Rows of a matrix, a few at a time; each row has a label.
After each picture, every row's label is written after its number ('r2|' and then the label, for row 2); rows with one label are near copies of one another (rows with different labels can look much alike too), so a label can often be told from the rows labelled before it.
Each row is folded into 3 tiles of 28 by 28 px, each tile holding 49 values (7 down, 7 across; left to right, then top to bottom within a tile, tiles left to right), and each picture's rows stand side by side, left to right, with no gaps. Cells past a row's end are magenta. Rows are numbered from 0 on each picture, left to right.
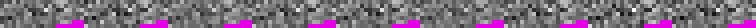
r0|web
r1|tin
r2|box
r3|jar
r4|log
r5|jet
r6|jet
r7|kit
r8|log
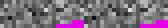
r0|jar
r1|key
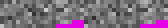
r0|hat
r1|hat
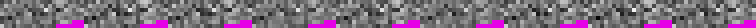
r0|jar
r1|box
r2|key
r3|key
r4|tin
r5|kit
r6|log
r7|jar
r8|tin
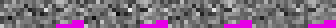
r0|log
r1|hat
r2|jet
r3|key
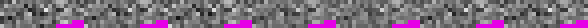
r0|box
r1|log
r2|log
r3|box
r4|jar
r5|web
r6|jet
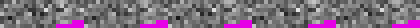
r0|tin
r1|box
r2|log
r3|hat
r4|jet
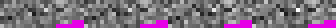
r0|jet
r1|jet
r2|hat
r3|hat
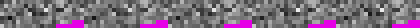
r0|key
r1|key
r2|tin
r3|jar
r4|kit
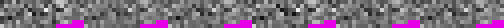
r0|jet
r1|jar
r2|log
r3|log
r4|log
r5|jet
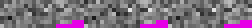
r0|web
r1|hat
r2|jar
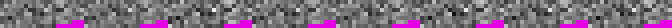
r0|key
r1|web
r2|hat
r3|hat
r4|tin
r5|hat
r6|jar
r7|jar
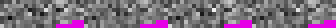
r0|log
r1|log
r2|kit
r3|jar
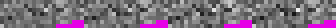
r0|log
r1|jet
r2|web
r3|log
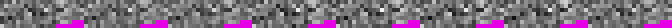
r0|box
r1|jar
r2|key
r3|box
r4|hat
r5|key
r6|jar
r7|log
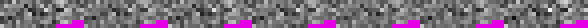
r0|box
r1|web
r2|box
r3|web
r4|log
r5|box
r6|hat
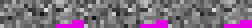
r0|log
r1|tin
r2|hat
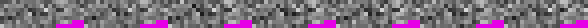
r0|jet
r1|log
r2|box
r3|box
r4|tin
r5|box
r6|jar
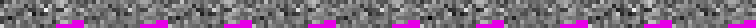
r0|tin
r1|log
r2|box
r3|jar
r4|web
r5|log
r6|tin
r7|box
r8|log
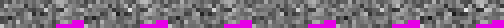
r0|kit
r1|kit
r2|hat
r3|box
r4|key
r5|web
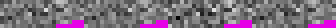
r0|jet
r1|jar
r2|tin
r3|jet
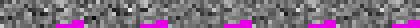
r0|box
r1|key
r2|box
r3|kit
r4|kit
